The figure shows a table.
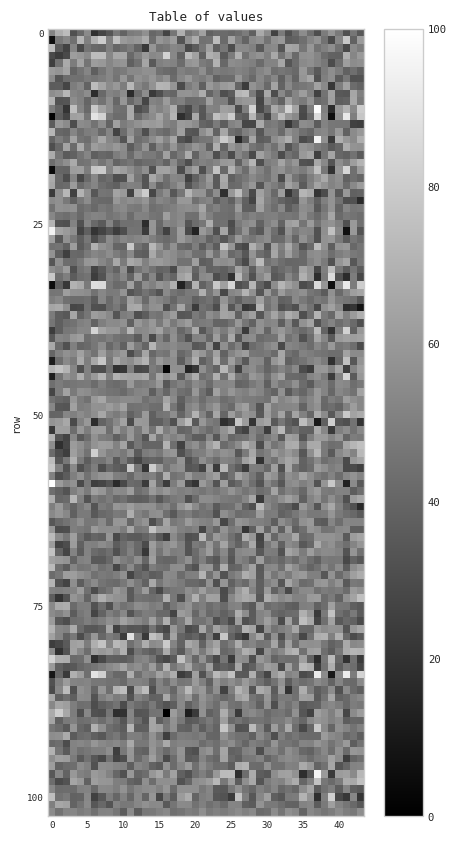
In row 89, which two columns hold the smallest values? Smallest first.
16, 19
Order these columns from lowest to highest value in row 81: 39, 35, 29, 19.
29, 39, 35, 19
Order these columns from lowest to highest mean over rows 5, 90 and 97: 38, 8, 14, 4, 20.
20, 4, 8, 38, 14
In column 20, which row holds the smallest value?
26
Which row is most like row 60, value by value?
93
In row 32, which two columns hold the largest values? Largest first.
39, 0
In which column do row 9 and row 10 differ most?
37
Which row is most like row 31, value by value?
76
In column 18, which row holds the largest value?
82
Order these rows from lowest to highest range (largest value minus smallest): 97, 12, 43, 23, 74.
23, 12, 74, 43, 97
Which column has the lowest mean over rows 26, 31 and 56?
41
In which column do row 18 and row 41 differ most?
0
